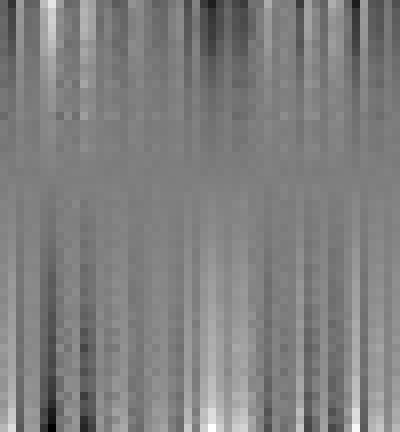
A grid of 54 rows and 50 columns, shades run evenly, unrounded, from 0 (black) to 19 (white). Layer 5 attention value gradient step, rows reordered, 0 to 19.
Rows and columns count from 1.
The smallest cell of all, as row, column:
54, 7
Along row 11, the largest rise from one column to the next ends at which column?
11
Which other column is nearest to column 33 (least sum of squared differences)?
22
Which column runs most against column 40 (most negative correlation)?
35
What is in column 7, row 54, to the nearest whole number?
0
